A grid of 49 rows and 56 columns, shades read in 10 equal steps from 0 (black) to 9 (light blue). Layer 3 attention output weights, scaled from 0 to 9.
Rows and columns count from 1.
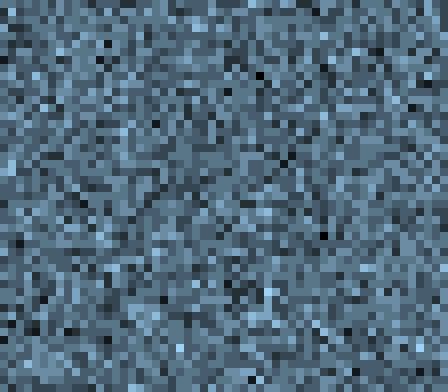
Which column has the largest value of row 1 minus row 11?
54
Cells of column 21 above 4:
24
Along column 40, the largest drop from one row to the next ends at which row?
42
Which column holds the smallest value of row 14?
52
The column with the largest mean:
34
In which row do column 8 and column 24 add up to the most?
7
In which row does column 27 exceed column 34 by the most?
2
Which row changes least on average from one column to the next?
31
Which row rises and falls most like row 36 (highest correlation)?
6
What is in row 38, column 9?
4
